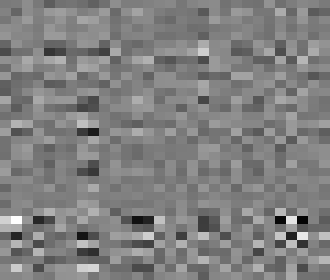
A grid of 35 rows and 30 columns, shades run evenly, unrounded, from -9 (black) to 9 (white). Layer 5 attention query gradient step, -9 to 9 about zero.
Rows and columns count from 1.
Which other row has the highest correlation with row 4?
5
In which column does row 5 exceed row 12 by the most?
1
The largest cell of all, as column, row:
2, 28
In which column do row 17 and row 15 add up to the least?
9
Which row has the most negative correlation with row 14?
34
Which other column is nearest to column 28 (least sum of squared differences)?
14
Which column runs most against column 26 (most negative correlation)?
27
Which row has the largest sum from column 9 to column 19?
30
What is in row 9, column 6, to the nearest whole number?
1
